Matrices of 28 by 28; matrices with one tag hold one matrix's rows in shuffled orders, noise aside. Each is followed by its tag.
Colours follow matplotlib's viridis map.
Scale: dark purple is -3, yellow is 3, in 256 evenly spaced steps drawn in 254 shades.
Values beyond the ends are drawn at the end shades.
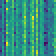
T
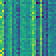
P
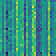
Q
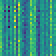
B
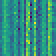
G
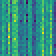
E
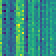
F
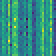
E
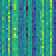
E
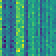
F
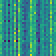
B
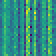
G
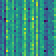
T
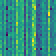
Q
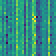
Q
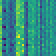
F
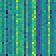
Q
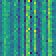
G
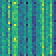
E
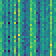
B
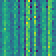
G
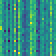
B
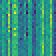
E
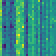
F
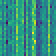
Q
